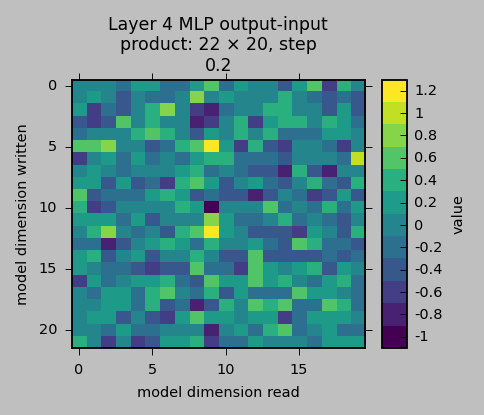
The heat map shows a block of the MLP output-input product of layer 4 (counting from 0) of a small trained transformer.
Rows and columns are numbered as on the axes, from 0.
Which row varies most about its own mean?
5
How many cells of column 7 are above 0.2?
4
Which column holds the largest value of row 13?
15
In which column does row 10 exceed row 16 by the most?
0
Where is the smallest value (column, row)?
9, 10
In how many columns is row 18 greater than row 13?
12
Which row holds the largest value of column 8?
1
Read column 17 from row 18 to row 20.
0.6 0.2 0.2
